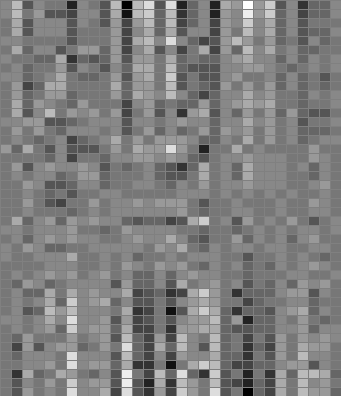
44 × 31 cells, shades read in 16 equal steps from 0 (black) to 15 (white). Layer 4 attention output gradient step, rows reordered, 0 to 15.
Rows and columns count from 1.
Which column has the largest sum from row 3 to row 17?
16
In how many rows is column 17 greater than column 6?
19
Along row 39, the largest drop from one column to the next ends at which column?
13
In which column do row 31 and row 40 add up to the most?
7
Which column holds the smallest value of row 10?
3
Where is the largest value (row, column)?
1, 23
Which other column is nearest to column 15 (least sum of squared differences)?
29
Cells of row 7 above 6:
19
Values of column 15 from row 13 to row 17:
5 7 6 9 9
